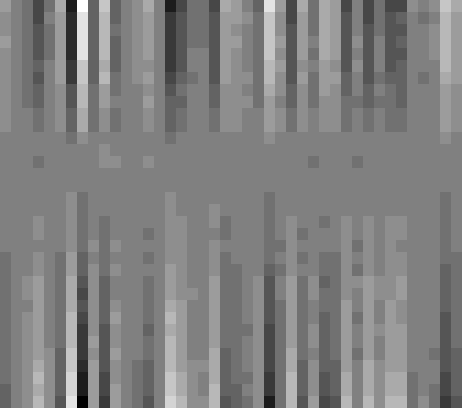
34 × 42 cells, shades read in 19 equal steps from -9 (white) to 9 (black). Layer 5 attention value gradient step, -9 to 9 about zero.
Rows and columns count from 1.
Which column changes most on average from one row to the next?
8
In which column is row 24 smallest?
7
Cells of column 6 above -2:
27
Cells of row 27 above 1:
5
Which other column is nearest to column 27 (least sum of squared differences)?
34
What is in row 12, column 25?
-1
